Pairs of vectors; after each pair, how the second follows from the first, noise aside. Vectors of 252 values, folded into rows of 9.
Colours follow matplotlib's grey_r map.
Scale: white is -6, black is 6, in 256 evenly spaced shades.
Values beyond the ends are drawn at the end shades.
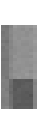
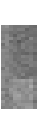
negated, shrunk.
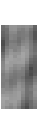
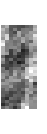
negated, scaled up.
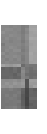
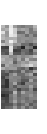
reversed, negated, scaled up.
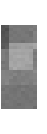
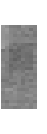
negated, shrunk.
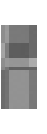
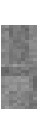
reversed, negated, shrunk.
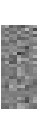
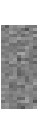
negated, shrunk.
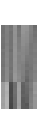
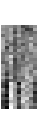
negated, scaled up.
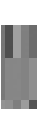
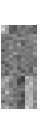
reversed, negated.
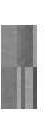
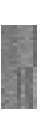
negated, shrunk.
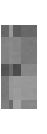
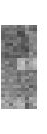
reversed, negated.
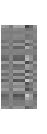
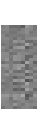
negated, shrunk.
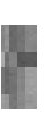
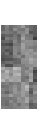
reversed, negated.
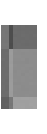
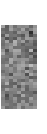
shuffled.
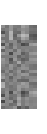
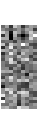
negated, scaled up.
